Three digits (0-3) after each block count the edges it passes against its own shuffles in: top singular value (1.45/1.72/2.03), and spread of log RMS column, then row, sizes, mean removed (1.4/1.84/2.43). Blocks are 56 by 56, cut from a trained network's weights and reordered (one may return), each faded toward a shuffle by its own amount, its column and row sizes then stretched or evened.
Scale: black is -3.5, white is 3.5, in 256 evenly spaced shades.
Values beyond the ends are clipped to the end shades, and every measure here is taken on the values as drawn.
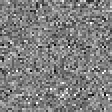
1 0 2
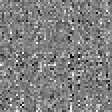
0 3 2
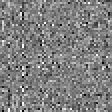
2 2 2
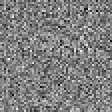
2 0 1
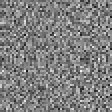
3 1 1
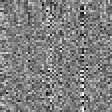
3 3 0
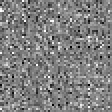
1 3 2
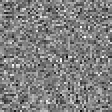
2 0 2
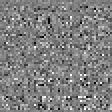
0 2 3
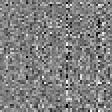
3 3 2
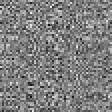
2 2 0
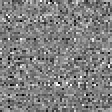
1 0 3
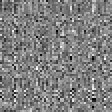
3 3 1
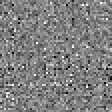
0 1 1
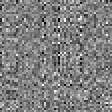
3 3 1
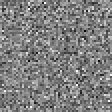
0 0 1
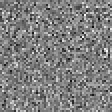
1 1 1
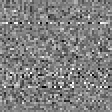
1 0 3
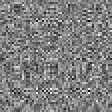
3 1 2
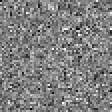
1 2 1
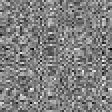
3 2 1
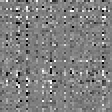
2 3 3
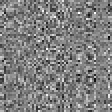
3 3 1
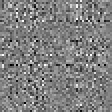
2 3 2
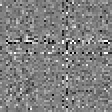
2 3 2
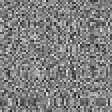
3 1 0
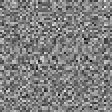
3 1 2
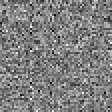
2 1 0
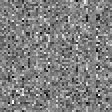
0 3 1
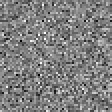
0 0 2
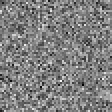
1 0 0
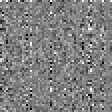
1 3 2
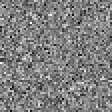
0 1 0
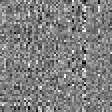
3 3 0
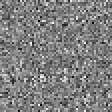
1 1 1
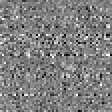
1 0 3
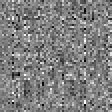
2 3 1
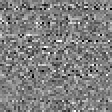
1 0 3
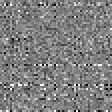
2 1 3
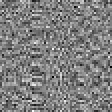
3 1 2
